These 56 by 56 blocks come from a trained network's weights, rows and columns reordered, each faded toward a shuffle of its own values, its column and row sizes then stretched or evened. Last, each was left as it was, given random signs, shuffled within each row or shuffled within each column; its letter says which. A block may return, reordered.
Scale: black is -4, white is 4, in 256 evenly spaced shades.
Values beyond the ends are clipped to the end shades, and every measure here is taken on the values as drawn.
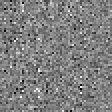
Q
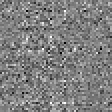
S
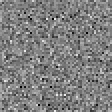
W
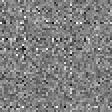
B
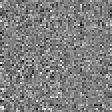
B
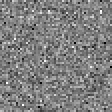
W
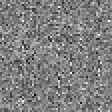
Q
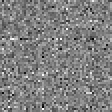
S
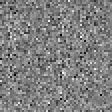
Q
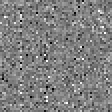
Q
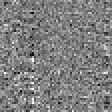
B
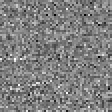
W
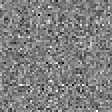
B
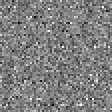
W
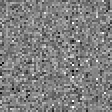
Q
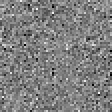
Q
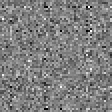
S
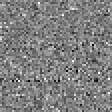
W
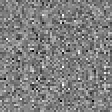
B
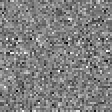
W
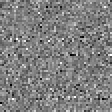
W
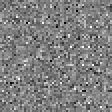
W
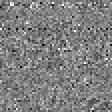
W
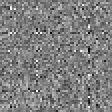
B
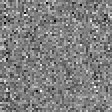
Q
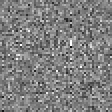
S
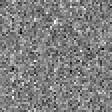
Q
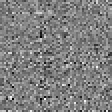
B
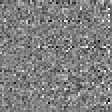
B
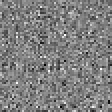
B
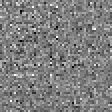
S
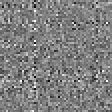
B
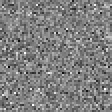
W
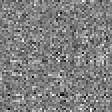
B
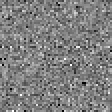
W
